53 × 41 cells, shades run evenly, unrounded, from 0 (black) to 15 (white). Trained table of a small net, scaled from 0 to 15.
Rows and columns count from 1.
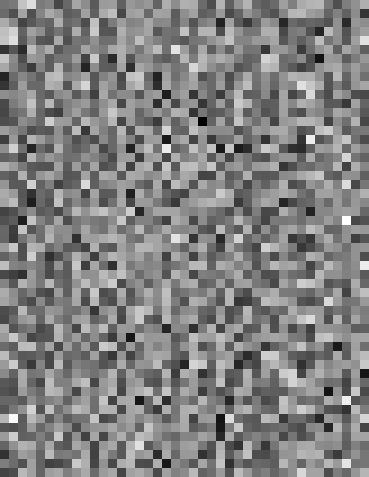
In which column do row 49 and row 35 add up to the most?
16
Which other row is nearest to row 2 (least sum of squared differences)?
20
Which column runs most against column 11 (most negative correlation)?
35
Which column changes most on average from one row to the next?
19
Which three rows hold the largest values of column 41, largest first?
30, 5, 47
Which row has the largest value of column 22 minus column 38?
39
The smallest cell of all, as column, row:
23, 14
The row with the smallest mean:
3
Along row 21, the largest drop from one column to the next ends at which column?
40
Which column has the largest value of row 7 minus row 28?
25
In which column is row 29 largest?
4
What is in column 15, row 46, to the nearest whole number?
10
